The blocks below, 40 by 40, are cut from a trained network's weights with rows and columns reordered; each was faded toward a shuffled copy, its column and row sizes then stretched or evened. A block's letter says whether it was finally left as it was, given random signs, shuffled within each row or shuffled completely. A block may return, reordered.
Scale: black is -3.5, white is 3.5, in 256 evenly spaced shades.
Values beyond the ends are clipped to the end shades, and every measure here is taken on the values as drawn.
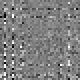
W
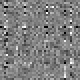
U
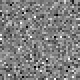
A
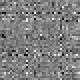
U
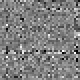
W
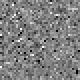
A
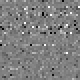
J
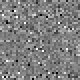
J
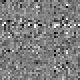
W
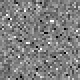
A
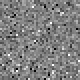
A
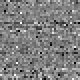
J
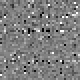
W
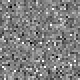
A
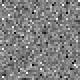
A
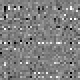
U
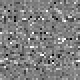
J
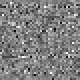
J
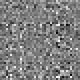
U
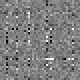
W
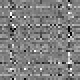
U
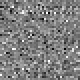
J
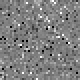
A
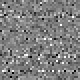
J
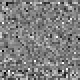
J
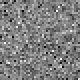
A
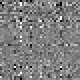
W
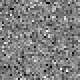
A
